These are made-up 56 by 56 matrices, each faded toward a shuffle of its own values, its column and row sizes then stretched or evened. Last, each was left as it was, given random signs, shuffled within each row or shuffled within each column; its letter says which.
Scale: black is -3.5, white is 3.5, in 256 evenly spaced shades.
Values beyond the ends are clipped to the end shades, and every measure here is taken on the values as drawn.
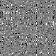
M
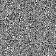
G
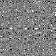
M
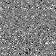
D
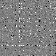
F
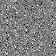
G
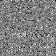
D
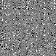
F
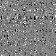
M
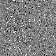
G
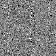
G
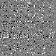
M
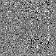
F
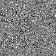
F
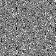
G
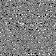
D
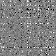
F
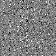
G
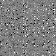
F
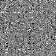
F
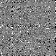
F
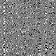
M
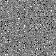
G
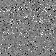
D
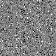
G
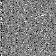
G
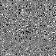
F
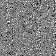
G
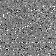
D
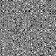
M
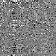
M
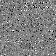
D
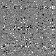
M
